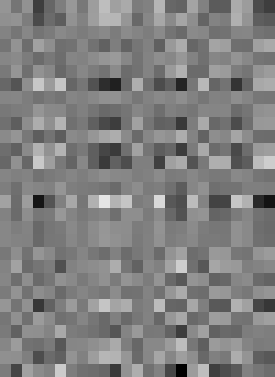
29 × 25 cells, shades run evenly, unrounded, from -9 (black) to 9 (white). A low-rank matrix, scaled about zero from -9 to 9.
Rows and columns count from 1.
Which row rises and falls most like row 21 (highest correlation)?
27
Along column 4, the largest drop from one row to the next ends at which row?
16
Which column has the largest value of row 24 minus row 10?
10
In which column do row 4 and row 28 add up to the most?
17
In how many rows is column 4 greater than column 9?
13
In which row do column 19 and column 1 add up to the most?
29
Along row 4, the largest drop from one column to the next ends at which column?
18
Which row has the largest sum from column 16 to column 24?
21
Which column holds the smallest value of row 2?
4
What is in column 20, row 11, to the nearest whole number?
1
